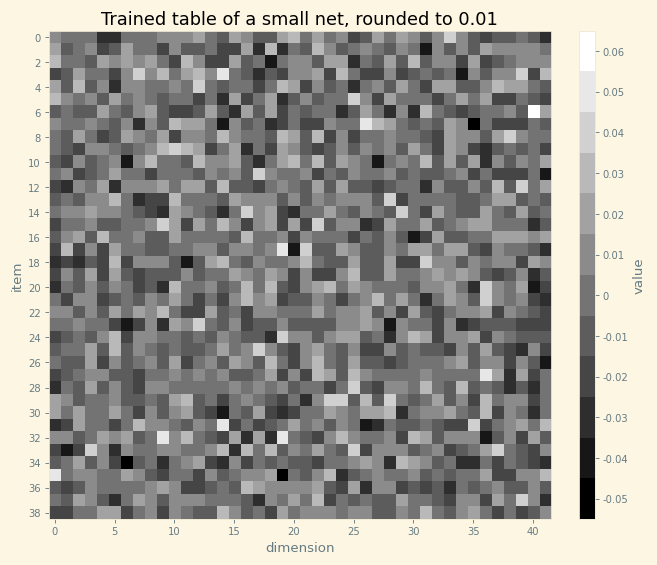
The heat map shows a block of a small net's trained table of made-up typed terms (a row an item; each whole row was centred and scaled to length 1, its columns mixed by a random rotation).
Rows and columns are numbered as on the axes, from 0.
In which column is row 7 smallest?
35
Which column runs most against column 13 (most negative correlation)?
11
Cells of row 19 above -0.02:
34
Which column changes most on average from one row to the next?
14
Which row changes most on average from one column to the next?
32
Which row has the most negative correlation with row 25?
4
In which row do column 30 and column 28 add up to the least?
6
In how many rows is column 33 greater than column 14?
21
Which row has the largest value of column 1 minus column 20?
17
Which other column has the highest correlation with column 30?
15
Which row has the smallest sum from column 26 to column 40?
23
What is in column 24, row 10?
0.02
